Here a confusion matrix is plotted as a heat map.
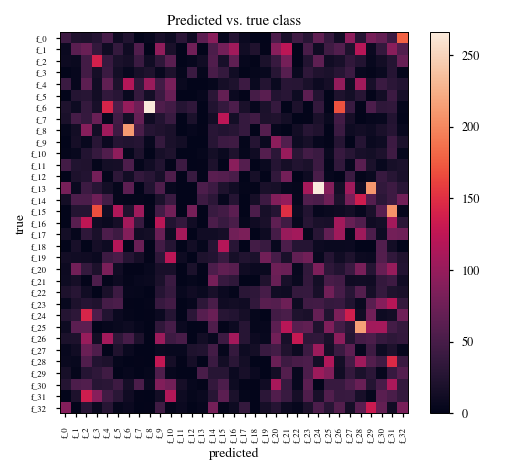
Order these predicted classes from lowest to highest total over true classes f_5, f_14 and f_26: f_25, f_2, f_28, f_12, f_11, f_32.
f_12, f_11, f_25, f_32, f_2, f_28
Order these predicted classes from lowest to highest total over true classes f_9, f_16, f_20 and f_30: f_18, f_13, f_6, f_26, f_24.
f_13, f_18, f_24, f_6, f_26
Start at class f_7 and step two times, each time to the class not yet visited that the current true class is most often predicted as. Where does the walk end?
f_31
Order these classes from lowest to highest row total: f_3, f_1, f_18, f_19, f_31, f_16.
f_3, f_18, f_19, f_31, f_16, f_1
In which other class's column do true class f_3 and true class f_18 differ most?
f_5
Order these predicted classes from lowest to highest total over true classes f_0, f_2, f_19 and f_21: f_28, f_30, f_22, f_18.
f_18, f_28, f_22, f_30
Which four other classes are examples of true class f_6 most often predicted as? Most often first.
f_8, f_26, f_4, f_7
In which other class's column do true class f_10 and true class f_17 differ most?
f_11
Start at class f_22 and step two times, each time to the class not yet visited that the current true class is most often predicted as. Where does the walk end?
f_28
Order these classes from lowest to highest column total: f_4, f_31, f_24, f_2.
f_4, f_24, f_2, f_31
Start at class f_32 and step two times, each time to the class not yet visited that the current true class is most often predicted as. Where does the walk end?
f_24
